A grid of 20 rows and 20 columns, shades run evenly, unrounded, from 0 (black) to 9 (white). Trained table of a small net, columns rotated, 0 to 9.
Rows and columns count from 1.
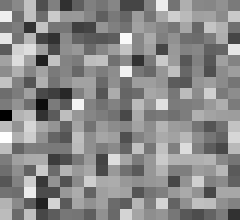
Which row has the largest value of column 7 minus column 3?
10
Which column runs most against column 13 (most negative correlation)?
5
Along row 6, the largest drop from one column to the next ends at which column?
4
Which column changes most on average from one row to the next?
1
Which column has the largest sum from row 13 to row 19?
14
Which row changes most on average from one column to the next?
6
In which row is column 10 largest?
15
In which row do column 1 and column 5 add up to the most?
2
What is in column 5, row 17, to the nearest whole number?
5
